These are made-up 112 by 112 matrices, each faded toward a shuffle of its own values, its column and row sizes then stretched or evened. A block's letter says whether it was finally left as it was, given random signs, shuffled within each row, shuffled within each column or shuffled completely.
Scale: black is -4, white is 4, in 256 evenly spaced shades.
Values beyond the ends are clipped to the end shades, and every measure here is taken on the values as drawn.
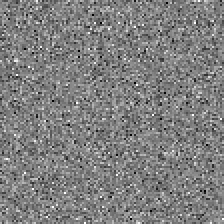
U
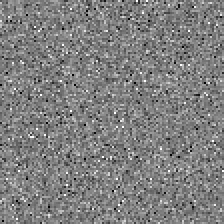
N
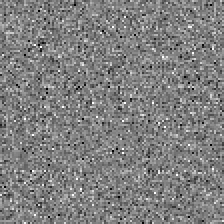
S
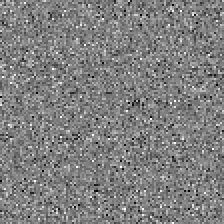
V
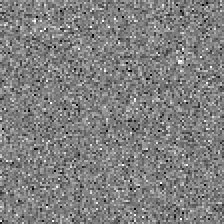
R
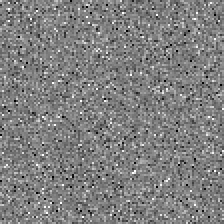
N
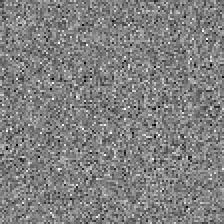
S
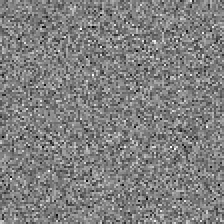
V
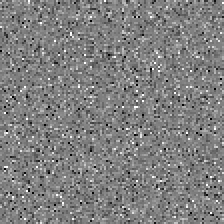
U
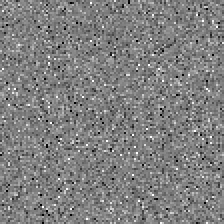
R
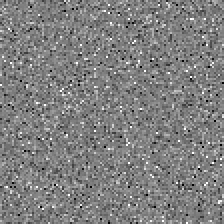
N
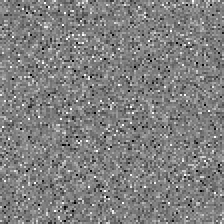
V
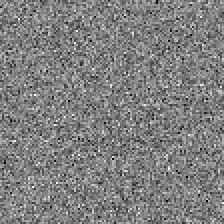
N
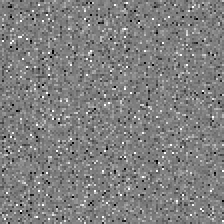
R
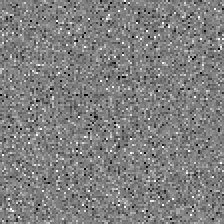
R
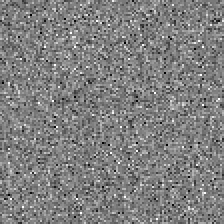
V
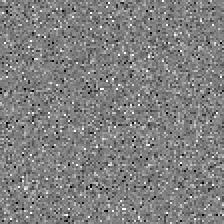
S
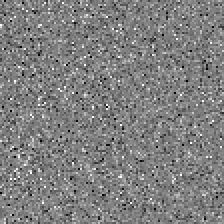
R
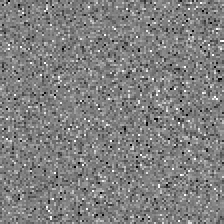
N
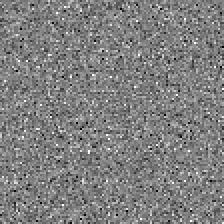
U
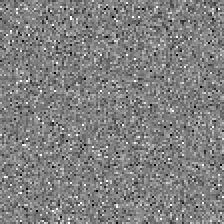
S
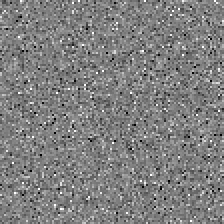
U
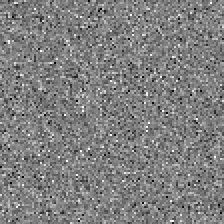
S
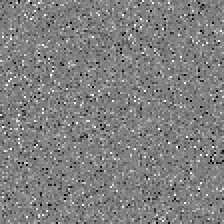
N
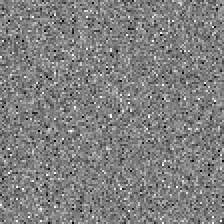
R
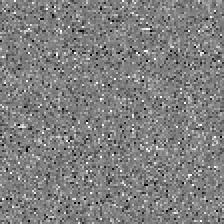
V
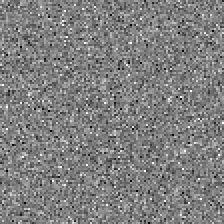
N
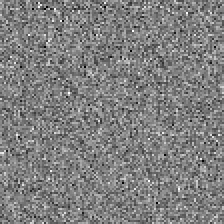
V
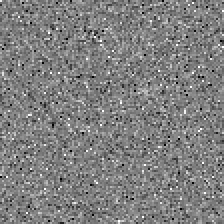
N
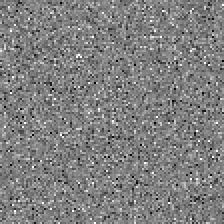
S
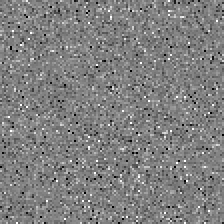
V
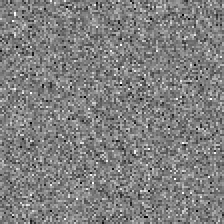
R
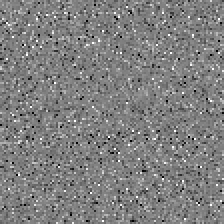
V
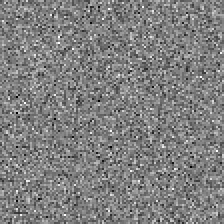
R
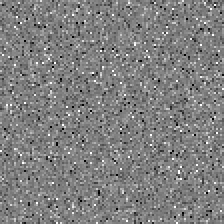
N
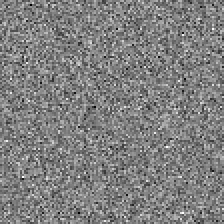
S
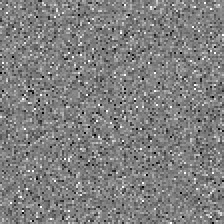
R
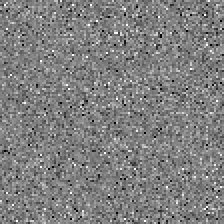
S
